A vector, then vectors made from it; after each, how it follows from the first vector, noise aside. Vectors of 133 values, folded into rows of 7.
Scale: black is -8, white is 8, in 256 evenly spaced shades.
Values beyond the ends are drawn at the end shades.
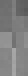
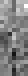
negated, scaled up.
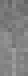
shrunk.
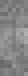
wrapped around, negated, partly zeroed.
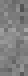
wrapped around, negated, partly zeroed.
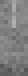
reversed, partly zeroed.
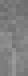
shrunk.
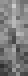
reversed, scaled up.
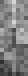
reversed, scaled up.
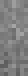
reversed, partly zeroed.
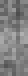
wrapped around, negated.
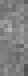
wrapped around, negated, partly zeroed.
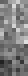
reversed, scaled up.
